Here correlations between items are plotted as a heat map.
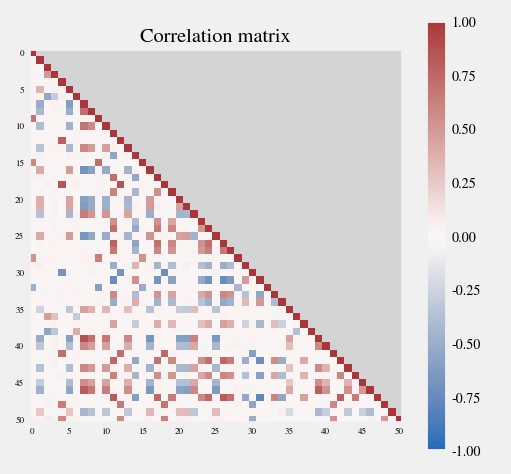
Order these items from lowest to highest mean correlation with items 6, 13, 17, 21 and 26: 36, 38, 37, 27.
36, 38, 37, 27
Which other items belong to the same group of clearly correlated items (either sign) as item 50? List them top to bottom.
4, 12, 18, 30, 41, 48
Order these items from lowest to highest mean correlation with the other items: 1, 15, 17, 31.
31, 1, 15, 17
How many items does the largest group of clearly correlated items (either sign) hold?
18
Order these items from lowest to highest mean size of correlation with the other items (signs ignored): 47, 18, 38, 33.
38, 18, 33, 47
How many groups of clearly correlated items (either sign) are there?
5
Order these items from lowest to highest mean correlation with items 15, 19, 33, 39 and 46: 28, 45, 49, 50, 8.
49, 50, 28, 45, 8
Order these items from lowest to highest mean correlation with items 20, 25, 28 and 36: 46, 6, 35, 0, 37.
46, 35, 6, 37, 0
